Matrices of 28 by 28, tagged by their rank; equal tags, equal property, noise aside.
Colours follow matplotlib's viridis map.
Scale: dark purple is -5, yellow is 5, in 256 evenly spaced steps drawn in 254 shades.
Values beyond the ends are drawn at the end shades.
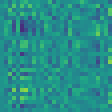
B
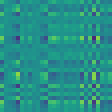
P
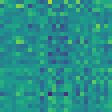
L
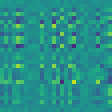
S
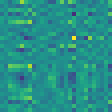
B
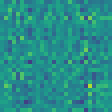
L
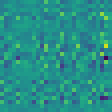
B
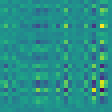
P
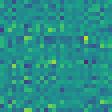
L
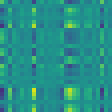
P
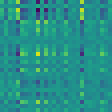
P
